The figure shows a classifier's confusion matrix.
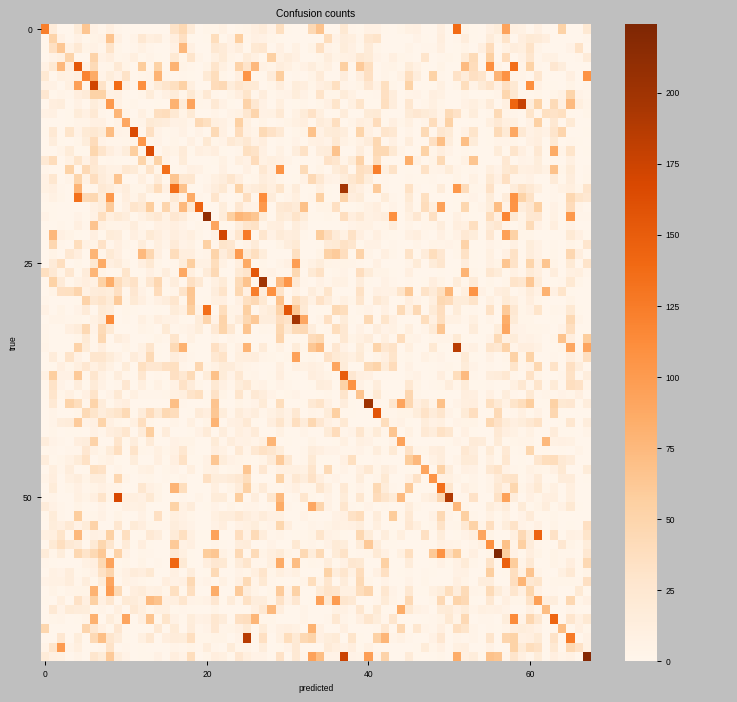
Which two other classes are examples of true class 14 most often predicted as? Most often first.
45, 53
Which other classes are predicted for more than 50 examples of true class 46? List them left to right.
21, 29, 45
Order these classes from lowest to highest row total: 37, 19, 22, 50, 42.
42, 37, 22, 50, 19
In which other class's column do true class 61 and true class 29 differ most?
36
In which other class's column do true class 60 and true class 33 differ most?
8
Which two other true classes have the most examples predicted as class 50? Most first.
28, 10
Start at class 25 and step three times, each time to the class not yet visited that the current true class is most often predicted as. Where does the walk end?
59
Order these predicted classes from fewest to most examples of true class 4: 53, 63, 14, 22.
22, 63, 53, 14
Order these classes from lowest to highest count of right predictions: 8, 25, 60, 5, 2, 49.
60, 2, 25, 8, 5, 49
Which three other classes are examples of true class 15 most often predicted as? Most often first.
41, 29, 63
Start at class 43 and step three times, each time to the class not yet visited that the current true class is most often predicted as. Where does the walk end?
58
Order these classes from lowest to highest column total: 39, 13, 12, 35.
35, 12, 13, 39
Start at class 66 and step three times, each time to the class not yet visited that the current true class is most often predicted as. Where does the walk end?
37
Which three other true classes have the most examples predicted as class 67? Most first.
5, 34, 33
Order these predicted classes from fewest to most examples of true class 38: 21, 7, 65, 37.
7, 21, 65, 37
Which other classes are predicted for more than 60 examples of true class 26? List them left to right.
6, 17, 52
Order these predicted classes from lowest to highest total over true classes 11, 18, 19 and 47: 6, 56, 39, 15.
15, 39, 6, 56
